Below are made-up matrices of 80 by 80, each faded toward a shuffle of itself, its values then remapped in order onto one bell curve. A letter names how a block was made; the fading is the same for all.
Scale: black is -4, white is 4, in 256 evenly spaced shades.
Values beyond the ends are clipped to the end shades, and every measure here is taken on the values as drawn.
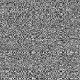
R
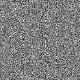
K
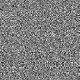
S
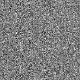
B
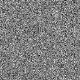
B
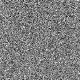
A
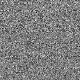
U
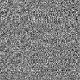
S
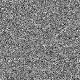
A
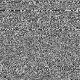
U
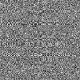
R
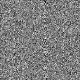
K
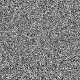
A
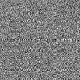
S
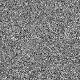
A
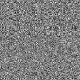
S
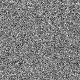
A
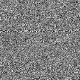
U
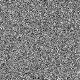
A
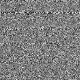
U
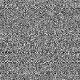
R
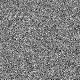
A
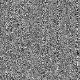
K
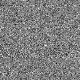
U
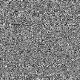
U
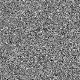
A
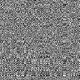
R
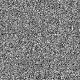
A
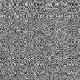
R
